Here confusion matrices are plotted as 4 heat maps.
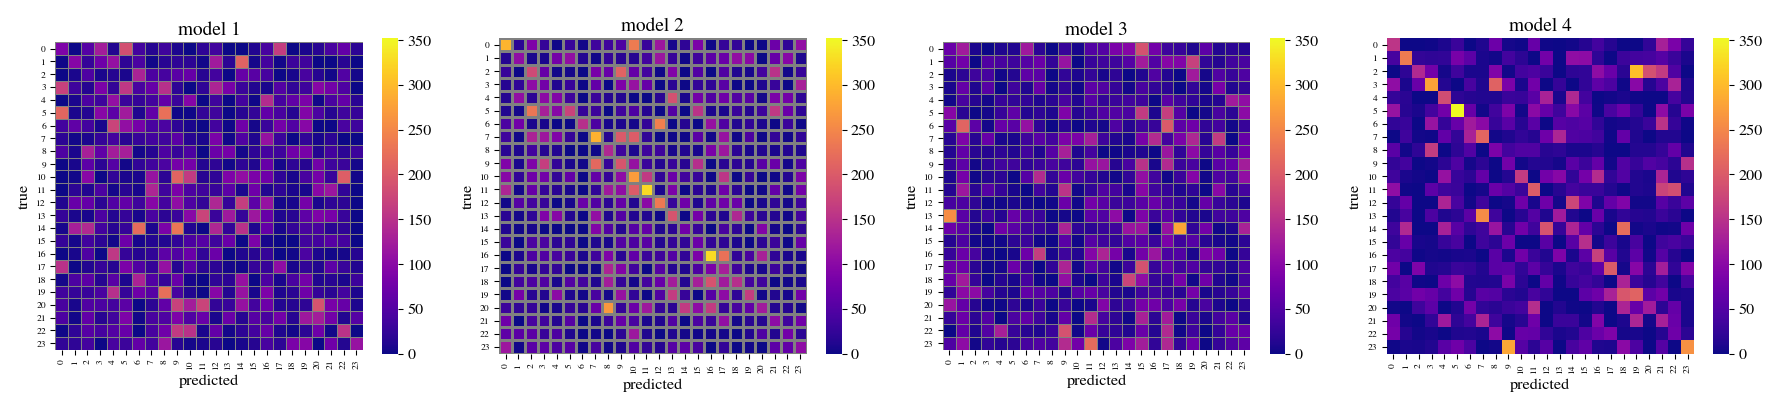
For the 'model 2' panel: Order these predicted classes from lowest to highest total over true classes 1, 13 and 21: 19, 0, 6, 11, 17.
6, 11, 0, 19, 17
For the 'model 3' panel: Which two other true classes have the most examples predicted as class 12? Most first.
16, 9
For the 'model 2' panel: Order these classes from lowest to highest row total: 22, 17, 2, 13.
22, 17, 13, 2
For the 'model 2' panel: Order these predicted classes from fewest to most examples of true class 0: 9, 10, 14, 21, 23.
14, 9, 21, 23, 10
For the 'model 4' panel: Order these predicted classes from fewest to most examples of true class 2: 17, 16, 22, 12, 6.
6, 12, 22, 17, 16
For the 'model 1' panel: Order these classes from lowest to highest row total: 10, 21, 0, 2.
2, 0, 21, 10
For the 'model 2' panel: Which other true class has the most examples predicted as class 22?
1
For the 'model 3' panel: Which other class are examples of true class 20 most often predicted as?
0
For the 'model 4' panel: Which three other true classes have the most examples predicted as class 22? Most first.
11, 3, 0
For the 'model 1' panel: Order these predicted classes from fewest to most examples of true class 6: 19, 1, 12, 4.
12, 1, 19, 4
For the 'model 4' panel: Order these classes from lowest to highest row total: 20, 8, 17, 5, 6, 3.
8, 20, 6, 17, 3, 5
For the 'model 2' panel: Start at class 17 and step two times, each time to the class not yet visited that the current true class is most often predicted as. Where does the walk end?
16
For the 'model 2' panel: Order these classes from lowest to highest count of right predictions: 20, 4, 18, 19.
4, 20, 18, 19
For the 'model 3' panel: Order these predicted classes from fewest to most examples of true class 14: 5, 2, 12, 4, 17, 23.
2, 12, 5, 4, 17, 23
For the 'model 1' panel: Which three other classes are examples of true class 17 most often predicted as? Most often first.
0, 8, 5
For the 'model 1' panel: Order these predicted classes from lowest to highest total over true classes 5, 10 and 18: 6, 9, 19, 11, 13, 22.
11, 13, 6, 19, 22, 9
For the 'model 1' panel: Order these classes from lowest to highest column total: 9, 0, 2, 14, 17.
17, 0, 2, 14, 9
